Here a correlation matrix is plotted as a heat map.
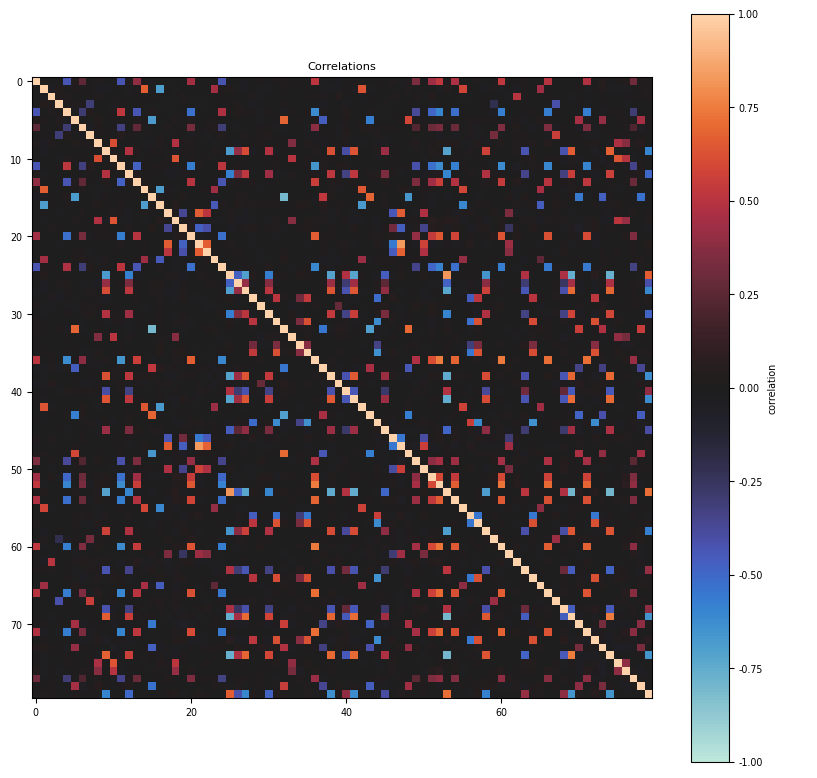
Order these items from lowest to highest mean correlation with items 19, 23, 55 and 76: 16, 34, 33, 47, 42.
16, 47, 34, 33, 42
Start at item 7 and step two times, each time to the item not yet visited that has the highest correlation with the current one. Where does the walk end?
59
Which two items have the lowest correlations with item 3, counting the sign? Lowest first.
67, 7
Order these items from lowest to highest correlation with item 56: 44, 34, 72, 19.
72, 34, 19, 44
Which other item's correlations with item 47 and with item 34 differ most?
21
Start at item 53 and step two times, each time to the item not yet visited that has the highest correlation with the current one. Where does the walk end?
79
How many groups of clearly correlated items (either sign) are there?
10
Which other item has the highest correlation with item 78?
32
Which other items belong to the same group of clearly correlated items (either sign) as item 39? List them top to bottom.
29
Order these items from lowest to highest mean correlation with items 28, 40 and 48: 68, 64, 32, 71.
71, 68, 64, 32
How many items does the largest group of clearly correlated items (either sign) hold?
17
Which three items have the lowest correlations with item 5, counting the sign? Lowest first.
15, 43, 37
